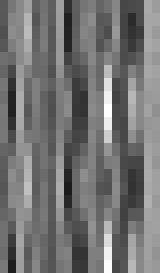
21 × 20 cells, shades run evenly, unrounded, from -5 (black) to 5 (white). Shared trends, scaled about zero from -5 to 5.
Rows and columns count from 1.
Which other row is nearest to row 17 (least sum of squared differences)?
5
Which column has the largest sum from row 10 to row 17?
19
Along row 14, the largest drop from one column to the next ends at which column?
9
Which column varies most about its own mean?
14
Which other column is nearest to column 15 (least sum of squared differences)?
11
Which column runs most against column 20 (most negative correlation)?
13
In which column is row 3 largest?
4
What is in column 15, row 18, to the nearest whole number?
-1
